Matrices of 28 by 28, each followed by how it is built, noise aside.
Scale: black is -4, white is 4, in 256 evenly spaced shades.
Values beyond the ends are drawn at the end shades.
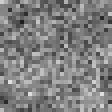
smooth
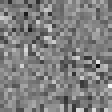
block diagonal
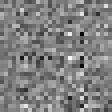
low rank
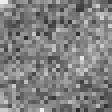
smooth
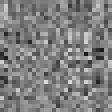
low rank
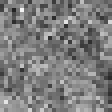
smooth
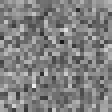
blocks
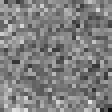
smooth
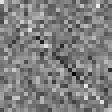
diagonal
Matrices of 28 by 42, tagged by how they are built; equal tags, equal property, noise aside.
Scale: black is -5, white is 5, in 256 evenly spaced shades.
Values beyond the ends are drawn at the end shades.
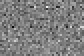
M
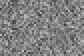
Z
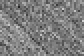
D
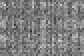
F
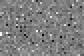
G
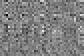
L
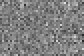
L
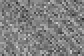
D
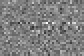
L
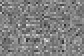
L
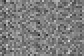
Z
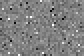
G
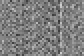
Z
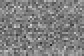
F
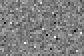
G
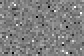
G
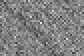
D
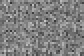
F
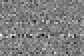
M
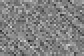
D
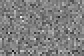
M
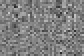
L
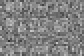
F
